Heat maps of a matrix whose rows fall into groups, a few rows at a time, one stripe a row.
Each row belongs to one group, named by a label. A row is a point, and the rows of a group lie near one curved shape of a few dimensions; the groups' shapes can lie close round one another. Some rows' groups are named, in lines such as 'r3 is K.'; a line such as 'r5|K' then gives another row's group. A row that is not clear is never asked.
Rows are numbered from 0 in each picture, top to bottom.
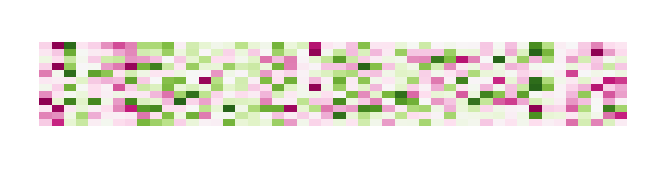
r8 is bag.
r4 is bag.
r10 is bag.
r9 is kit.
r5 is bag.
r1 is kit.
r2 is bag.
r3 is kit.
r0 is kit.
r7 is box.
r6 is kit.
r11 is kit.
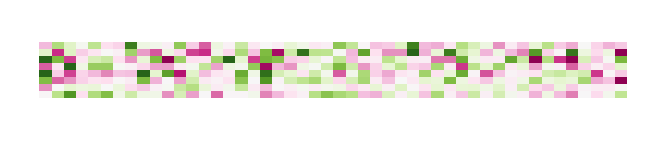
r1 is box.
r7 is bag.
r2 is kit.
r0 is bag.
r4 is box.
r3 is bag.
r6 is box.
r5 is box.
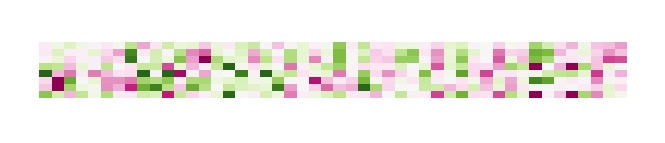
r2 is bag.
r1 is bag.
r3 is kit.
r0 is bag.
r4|box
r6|kit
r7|kit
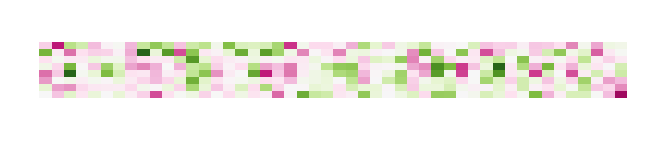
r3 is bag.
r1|box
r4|bag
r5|box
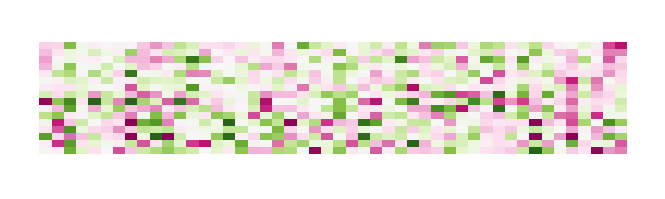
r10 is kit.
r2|box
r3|bag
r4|bag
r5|kit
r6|box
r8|bag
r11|kit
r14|box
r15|kit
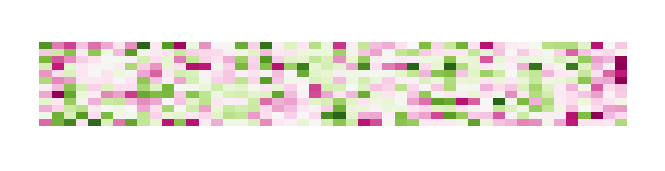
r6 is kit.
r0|box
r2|box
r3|box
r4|box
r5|box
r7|kit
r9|bag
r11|bag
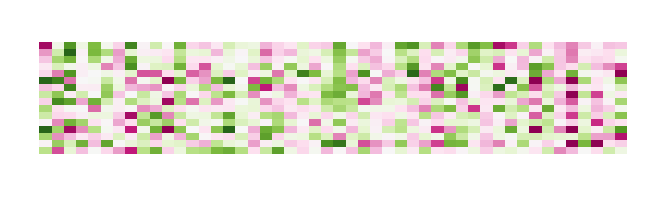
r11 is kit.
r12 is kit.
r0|bag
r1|bag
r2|bag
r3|bag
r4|box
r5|kit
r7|kit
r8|bag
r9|bag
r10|kit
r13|box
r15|kit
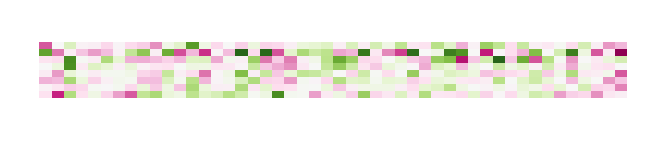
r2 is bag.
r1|box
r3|bag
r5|bag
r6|box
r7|kit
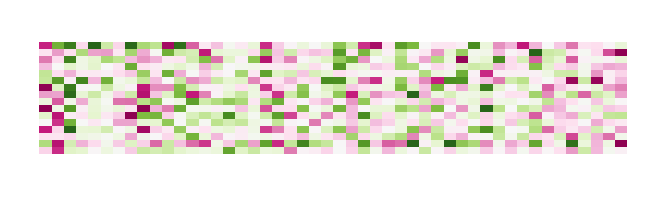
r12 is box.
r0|bag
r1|bag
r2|bag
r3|bag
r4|box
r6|box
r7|box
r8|kit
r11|kit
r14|box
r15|kit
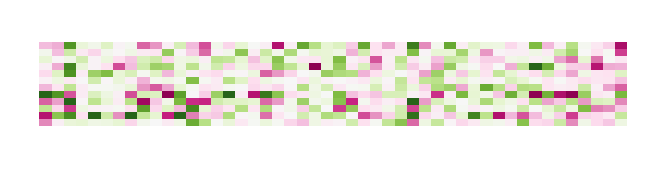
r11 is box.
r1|box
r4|bag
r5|box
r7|kit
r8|box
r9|box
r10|bag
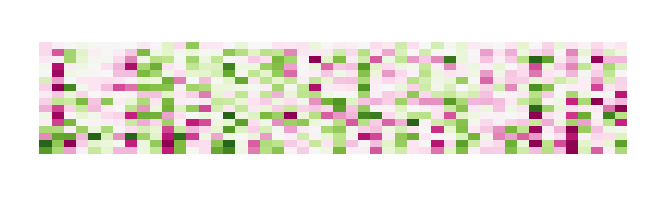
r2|kit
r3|kit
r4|kit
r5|box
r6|kit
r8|kit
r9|bag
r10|kit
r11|box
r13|bag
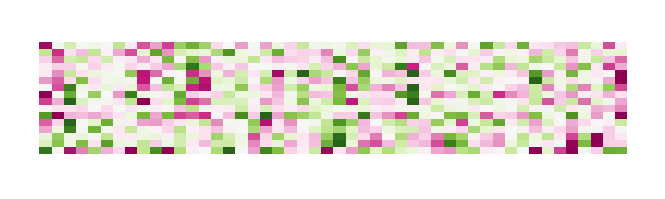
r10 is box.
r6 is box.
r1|kit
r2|bag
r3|box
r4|box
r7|bag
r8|box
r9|box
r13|kit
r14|kit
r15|kit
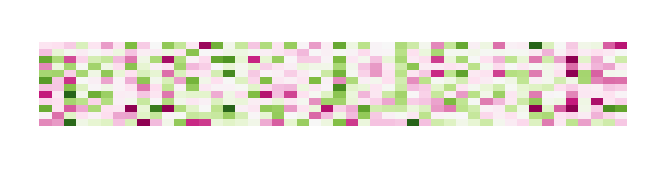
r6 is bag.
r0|bag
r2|kit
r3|bag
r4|kit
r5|box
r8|kit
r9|kit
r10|kit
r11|box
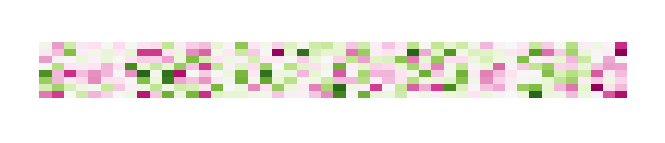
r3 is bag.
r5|box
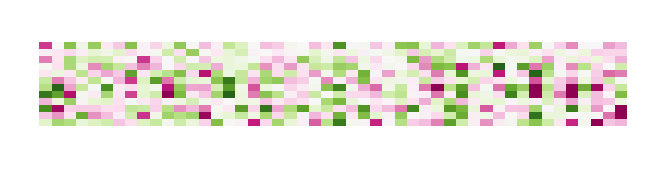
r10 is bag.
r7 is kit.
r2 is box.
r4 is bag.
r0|bag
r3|bag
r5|kit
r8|bag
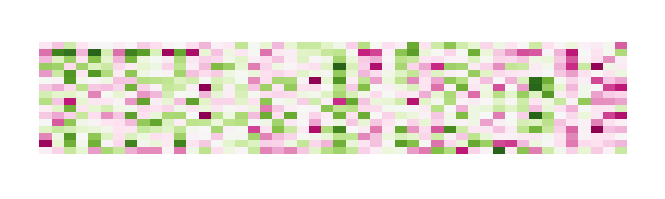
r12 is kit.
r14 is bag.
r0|box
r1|bag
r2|bag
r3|kit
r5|kit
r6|bag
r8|box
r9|bag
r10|bag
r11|kit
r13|bag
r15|bag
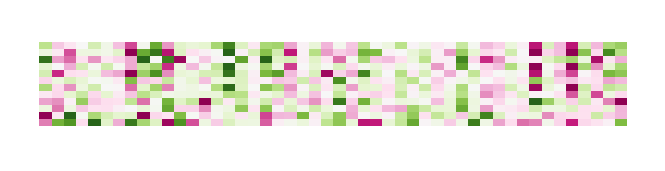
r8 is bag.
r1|kit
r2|box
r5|bag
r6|kit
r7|kit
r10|box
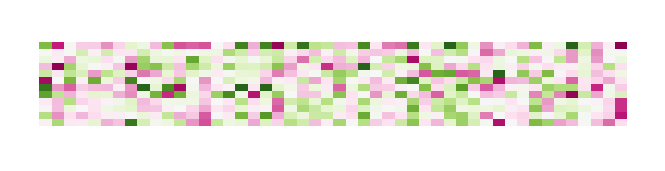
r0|box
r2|box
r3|kit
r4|bag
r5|bag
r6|box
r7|kit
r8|box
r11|bag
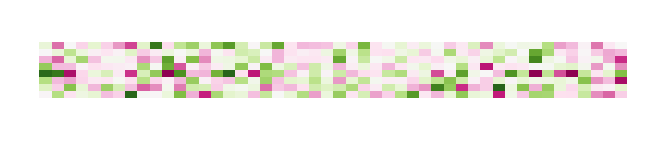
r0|kit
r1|bag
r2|bag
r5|box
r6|bag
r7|bag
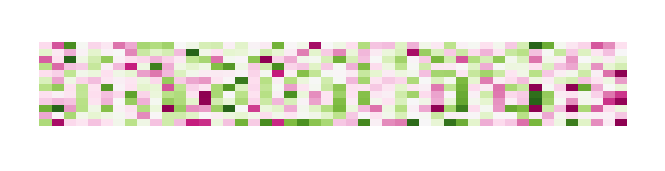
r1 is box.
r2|bag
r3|kit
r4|box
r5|box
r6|kit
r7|bag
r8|bag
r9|kit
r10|box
